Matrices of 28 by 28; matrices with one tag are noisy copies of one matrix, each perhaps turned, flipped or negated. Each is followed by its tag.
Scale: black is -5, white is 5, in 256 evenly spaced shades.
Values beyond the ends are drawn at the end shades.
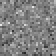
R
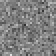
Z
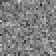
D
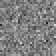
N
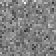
R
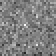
R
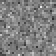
D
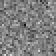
Z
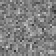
Z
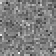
D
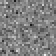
Z
